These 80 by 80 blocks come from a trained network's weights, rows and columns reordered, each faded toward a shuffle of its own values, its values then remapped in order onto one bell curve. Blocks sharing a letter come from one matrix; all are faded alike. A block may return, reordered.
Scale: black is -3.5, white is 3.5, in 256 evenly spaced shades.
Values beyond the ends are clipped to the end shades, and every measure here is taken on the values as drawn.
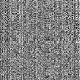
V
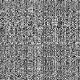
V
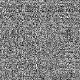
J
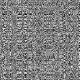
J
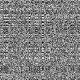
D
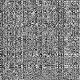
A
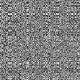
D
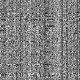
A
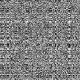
D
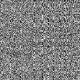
J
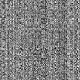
V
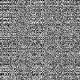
D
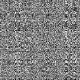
J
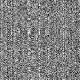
V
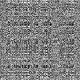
D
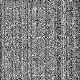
A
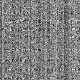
A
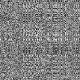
D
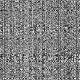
A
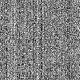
V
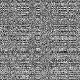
D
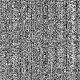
V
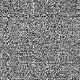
J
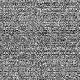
D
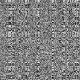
D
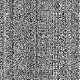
V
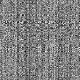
A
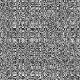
D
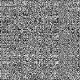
D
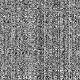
A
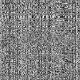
A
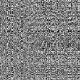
J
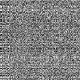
D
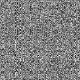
J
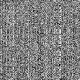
V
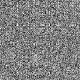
V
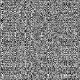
J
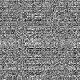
D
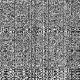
A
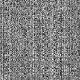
V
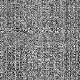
V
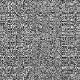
J
